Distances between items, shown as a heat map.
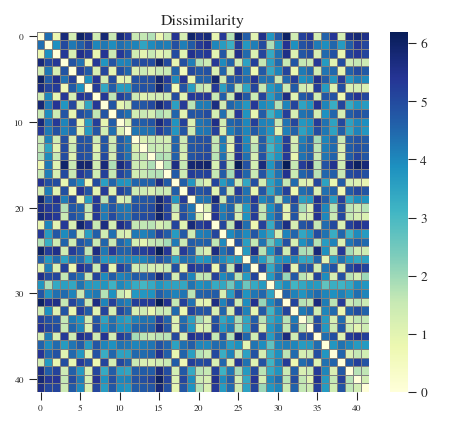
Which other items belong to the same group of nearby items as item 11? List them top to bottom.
5, 8, 10, 19, 23, 30
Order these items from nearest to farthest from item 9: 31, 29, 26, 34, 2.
2, 29, 26, 34, 31
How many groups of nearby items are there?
5
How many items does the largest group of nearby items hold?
17
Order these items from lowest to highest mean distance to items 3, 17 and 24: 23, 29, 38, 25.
25, 29, 38, 23
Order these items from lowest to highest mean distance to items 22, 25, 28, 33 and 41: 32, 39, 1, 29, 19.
39, 29, 32, 19, 1
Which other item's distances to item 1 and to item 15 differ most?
0
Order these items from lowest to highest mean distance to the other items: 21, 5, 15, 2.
2, 21, 15, 5
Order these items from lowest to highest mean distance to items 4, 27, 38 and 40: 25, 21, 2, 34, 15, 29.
2, 15, 29, 34, 21, 25
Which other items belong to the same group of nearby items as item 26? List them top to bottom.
36
